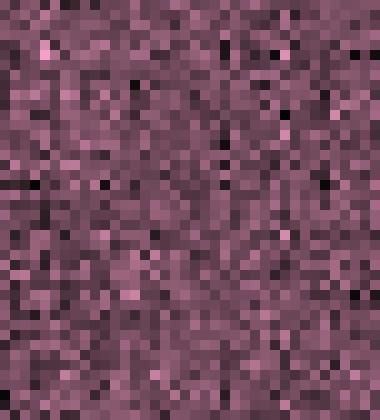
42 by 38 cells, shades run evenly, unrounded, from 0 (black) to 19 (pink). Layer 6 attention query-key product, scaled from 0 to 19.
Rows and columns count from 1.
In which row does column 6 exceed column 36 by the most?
6
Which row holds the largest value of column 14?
30
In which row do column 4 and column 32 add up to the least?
19
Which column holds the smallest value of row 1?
7
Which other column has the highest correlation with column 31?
25
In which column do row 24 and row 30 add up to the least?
38
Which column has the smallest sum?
23
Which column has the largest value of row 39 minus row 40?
1
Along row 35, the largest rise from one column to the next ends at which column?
29
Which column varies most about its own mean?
5
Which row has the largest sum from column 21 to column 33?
34
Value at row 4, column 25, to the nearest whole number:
7
